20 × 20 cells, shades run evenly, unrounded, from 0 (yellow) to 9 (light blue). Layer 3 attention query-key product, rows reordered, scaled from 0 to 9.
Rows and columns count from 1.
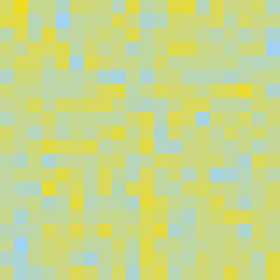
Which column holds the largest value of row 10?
12
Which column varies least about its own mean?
19
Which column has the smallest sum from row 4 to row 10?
13
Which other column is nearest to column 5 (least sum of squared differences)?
3
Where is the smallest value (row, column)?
1, 2
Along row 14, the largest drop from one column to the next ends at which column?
4
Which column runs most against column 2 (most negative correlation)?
11
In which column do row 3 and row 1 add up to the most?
20
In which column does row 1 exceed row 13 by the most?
5
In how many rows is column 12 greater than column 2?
10
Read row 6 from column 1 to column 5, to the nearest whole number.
7 4 4 6 5
